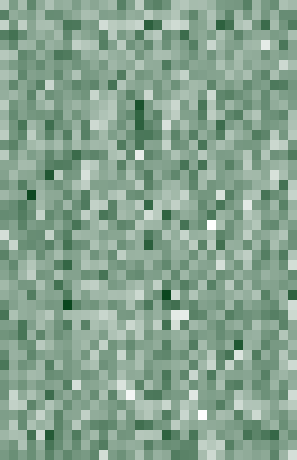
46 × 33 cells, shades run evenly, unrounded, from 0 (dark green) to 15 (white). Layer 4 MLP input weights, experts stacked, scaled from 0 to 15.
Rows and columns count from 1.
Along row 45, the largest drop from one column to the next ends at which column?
26
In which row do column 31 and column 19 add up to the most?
15
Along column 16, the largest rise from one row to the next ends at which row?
16
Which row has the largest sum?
41
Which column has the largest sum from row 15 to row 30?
28
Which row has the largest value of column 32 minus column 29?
36
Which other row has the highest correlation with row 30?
33
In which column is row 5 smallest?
32
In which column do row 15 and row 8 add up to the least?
14
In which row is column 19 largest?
13
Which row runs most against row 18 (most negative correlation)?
9
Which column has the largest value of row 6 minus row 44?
19
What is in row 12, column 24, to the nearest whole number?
11
